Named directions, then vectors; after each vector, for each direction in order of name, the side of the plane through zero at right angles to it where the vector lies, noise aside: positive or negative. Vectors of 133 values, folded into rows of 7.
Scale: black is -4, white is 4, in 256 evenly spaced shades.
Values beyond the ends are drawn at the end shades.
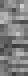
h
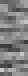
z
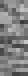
positive, negative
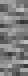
positive, negative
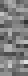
positive, negative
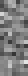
positive, negative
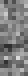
positive, positive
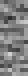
negative, positive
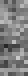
positive, positive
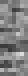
positive, positive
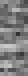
negative, negative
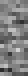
positive, negative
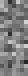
negative, positive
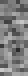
negative, positive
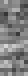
negative, negative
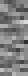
negative, positive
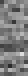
positive, positive
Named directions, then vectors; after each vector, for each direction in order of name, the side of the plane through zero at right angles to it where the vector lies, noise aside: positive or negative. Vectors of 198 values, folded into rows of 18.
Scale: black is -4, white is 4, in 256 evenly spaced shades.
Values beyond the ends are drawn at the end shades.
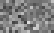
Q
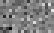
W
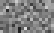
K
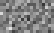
positive, positive, negative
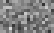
positive, negative, negative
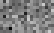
negative, positive, positive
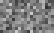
negative, negative, positive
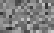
negative, negative, positive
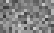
negative, positive, positive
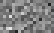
negative, positive, negative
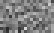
positive, negative, positive
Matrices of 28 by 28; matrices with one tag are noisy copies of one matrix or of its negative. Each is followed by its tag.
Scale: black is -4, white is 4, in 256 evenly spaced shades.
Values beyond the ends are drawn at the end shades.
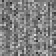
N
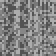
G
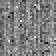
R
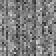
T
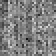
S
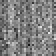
S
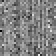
G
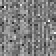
G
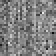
S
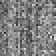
S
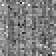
S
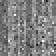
S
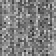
N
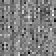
R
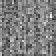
N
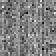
G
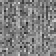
G
